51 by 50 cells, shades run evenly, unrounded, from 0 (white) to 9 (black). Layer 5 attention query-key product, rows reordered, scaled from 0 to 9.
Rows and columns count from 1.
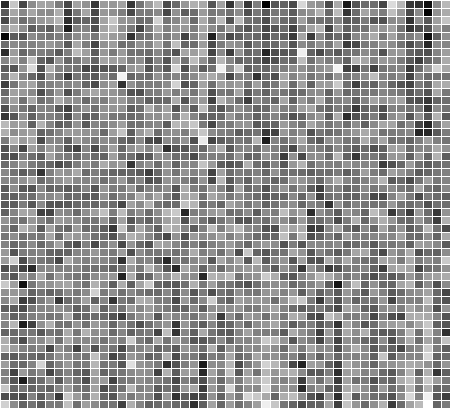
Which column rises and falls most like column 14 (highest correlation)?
42
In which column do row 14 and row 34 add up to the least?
17
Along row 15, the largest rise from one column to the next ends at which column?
39
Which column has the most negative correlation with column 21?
4
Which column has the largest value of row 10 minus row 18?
29
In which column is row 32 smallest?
28
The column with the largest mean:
3
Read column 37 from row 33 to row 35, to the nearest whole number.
3 7 3
